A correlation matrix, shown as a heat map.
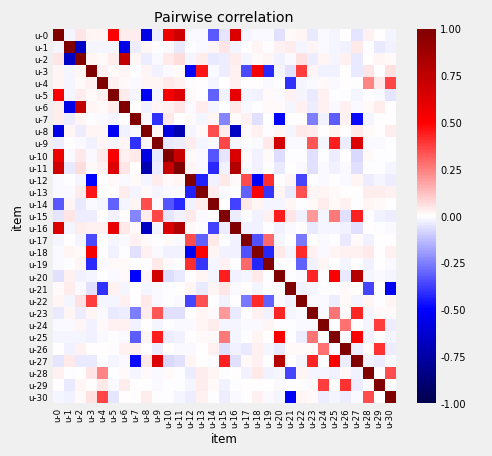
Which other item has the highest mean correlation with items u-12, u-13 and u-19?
u-17
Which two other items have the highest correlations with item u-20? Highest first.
u-27, u-9
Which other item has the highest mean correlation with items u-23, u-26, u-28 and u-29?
u-24
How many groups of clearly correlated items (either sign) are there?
6
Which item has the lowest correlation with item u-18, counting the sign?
u-12
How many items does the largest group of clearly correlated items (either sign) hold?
7
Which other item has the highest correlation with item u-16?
u-11
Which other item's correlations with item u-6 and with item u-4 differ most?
u-2
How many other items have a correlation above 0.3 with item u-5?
4
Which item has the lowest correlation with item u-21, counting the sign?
u-30
